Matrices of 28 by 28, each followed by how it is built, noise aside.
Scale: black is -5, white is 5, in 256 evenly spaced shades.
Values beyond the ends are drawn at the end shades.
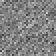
Hankel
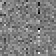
uneven columns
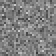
noise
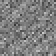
Hankel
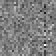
uneven columns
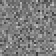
noise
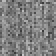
blocks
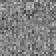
blocks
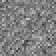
Hankel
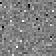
sparse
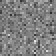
uneven columns
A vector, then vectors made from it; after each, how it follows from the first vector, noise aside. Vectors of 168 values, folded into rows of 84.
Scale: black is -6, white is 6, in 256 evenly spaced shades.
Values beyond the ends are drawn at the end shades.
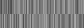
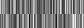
reversed, negated, scaled up.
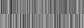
sign-scrambled.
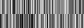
wrapped around, scaled up.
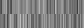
sign-scrambled.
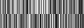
wrapped around, negated, scaled up.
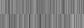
reversed, negated, shrunk.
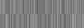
reversed, negated, shrunk.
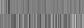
reversed, negated, partly zeroed.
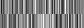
wrapped around, negated, scaled up.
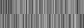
copied.
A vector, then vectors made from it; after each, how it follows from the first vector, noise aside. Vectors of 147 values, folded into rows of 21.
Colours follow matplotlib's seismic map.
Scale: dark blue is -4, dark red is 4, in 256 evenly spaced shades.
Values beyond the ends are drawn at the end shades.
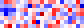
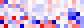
reversed, partly zeroed.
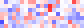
reversed, shrunk.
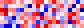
sign-scrambled.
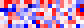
sign-scrambled.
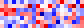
negated.
